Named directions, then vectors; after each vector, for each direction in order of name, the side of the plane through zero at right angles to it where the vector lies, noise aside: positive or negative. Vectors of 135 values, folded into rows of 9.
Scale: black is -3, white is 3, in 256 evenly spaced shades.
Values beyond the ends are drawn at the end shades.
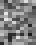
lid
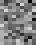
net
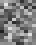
negative, negative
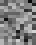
negative, positive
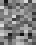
positive, positive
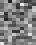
negative, positive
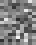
positive, negative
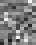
positive, negative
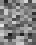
positive, positive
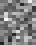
positive, negative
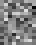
positive, negative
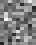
positive, negative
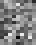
negative, negative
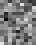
negative, positive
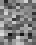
positive, positive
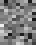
positive, positive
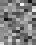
negative, positive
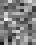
positive, negative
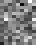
positive, negative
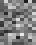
negative, negative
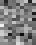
positive, positive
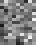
negative, negative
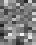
negative, negative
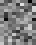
negative, positive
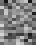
positive, positive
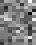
positive, negative
